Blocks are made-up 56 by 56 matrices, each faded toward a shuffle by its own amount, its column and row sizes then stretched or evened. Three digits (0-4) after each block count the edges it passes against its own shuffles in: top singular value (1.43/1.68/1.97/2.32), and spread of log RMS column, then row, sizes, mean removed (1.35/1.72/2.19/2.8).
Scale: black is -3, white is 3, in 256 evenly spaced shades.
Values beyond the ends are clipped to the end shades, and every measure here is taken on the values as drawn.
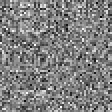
3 0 1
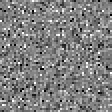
0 1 2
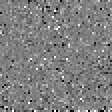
0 1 2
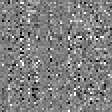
1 3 2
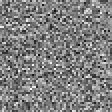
3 0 0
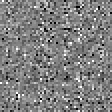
2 3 1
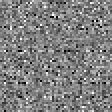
1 1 3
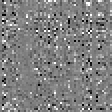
3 4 2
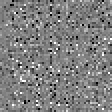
1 3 1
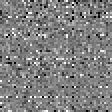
0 1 4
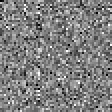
2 2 0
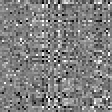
4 3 2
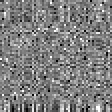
4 0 2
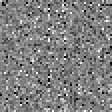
0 2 0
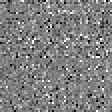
1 1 3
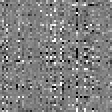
3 4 3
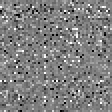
0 2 3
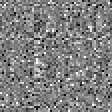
3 0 0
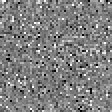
0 0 1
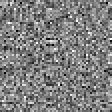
3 0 1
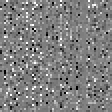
0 4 0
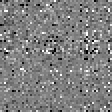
2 2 3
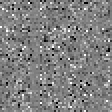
0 3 2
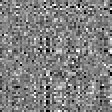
3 2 2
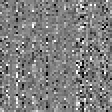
2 4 1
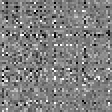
2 4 4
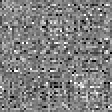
3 0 3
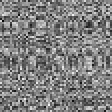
4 0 1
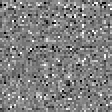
0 1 3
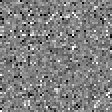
1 1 2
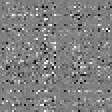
0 3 4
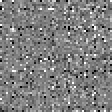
0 3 2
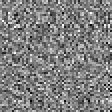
3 1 1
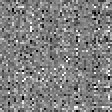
1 3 0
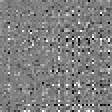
3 3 3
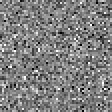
0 1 1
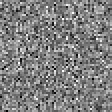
2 2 0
